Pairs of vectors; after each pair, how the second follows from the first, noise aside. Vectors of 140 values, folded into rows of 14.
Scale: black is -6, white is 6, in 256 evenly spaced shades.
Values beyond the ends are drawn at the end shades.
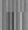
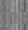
wrapped around, negated, shrunk.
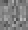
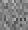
sign-scrambled.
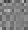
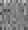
sign-scrambled.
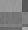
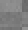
shrunk.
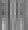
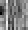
wrapped around, negated, scaled up.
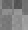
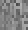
sign-scrambled.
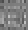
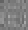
shrunk.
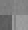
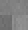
shrunk.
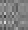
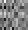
wrapped around, negated, scaled up.
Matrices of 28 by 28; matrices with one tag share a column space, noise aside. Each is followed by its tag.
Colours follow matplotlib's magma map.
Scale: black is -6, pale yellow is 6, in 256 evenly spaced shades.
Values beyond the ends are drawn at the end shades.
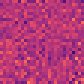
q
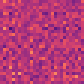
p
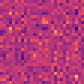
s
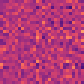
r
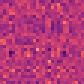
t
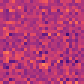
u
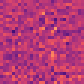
s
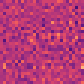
r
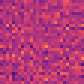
p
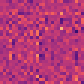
s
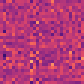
u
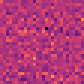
s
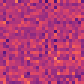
q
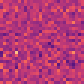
u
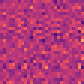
r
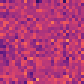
q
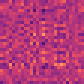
u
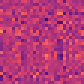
s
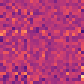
s
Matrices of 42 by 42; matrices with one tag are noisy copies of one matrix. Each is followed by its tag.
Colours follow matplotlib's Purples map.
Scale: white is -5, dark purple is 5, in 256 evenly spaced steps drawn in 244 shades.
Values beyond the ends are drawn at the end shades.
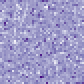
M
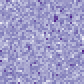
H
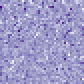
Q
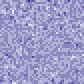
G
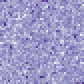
M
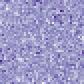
H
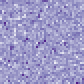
M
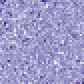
M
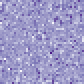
H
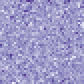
G
